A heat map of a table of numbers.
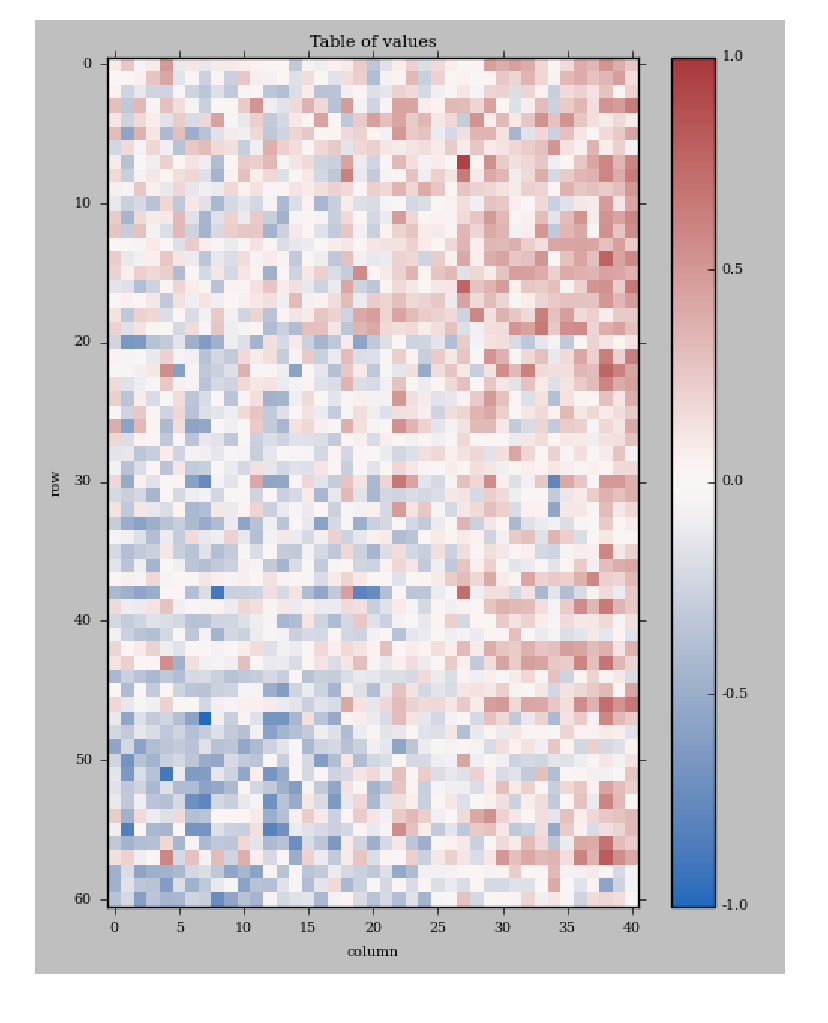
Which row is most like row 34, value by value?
28
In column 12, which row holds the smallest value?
55
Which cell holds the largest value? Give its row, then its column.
7, 27
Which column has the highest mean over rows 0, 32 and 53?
38
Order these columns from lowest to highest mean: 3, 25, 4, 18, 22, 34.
3, 4, 34, 25, 18, 22
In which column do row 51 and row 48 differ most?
4
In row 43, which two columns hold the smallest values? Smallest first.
5, 28
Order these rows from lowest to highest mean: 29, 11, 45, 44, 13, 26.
44, 45, 29, 26, 11, 13
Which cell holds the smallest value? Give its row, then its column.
47, 7
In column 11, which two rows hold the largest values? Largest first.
3, 30
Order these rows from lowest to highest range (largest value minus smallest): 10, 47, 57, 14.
10, 14, 57, 47
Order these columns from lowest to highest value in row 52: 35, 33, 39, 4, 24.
24, 4, 33, 35, 39
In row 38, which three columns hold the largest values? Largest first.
27, 18, 40
